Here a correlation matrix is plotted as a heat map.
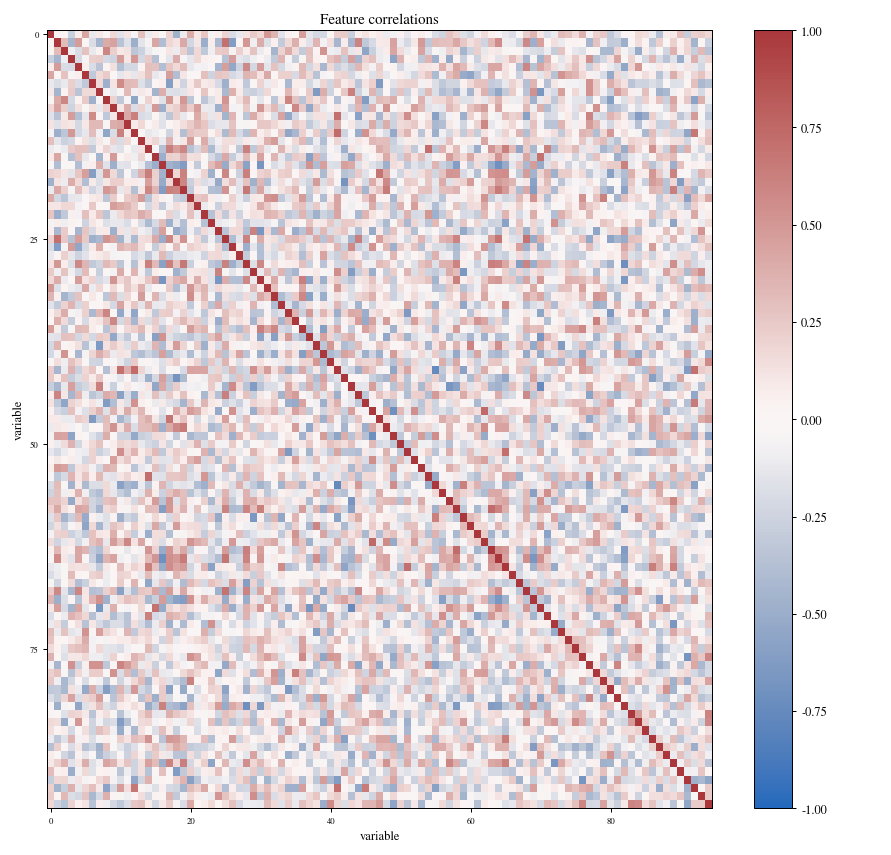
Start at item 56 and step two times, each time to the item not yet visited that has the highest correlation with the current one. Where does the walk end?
14
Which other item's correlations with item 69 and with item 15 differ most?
64
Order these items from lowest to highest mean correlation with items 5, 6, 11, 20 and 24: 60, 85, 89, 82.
60, 85, 89, 82
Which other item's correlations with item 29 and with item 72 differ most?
59
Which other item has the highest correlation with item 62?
46
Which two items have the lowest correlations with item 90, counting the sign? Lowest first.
18, 3
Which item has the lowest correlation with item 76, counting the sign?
91
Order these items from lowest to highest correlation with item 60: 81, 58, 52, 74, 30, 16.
81, 16, 74, 58, 30, 52
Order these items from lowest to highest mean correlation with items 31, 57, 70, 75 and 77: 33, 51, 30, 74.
33, 51, 74, 30
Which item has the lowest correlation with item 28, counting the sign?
82
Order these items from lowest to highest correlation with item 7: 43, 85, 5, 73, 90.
90, 5, 85, 73, 43
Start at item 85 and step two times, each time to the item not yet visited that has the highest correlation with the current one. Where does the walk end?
8
